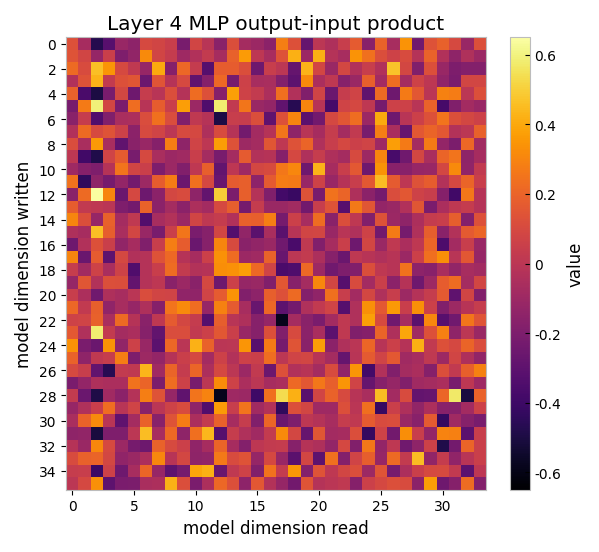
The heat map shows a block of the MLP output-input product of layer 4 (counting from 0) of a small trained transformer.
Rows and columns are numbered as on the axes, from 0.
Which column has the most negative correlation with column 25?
12
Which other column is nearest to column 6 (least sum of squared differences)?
23
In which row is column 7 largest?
2
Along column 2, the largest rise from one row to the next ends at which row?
5
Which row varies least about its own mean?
25
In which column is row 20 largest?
13
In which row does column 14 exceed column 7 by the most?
24
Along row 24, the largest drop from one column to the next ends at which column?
15
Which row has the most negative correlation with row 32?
31
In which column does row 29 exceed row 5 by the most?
18
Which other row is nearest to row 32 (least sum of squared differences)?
16
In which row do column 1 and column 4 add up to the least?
11
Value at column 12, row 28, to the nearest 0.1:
-0.6
